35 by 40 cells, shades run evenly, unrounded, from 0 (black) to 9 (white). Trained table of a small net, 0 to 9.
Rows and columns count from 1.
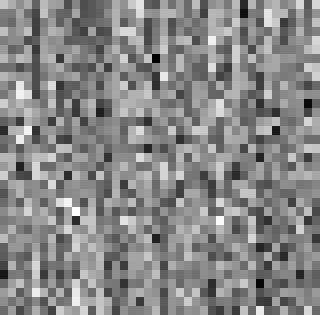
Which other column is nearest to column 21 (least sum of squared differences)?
15
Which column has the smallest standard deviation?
2
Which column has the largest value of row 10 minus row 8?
3
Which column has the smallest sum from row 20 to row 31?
33
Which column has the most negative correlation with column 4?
13
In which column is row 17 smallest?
19
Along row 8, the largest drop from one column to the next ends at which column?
28
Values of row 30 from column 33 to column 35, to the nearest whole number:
4 2 6
